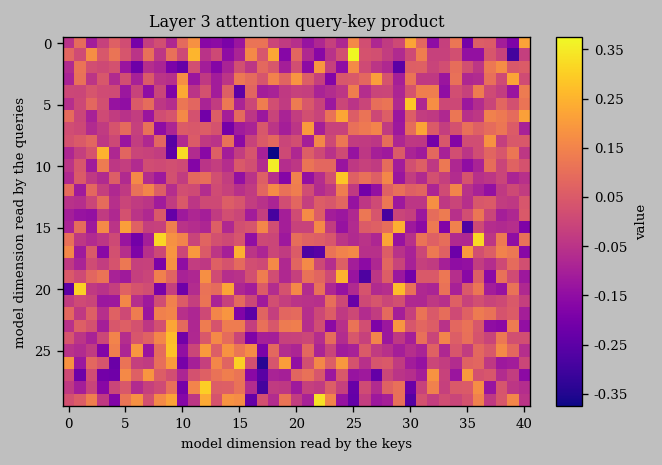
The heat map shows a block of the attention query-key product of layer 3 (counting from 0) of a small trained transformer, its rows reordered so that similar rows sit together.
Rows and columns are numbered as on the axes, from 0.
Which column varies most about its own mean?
9
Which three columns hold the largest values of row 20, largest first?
1, 29, 14
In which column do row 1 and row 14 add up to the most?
25
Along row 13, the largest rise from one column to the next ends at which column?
32
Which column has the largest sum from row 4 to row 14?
10
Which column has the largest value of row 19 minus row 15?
24
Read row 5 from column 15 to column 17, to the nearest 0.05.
-0.1 0 0.15
